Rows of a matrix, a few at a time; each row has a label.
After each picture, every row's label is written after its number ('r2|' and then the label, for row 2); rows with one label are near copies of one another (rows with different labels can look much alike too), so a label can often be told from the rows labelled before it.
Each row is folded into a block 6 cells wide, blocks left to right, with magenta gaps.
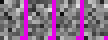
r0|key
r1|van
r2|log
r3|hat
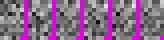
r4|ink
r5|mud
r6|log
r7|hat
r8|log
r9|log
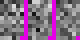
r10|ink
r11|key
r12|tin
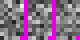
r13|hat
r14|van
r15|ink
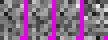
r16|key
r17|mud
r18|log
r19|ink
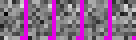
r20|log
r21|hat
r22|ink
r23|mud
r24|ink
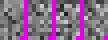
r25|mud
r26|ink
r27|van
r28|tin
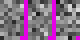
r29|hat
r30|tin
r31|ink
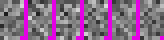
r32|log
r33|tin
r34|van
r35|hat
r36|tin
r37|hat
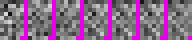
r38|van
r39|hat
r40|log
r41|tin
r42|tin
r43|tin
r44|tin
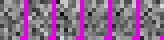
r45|mud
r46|tin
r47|key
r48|log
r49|log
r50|hat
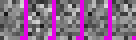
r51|log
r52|van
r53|ink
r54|log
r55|ink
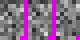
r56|van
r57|tin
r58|hat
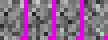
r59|log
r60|mud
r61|mud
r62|tin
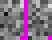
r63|log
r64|hat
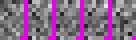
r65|tin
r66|key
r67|log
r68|log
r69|mud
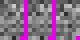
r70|ink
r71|ink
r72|van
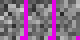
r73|van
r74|van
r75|log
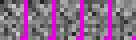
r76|tin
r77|tin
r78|mud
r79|van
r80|mud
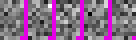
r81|log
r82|hat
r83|van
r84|log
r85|ink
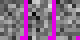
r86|van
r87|key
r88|ink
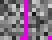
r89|ink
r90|mud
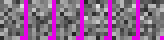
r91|hat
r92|mud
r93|mud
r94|ink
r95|hat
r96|van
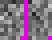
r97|van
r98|key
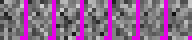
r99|key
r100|tin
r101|mud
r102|mud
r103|tin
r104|log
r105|log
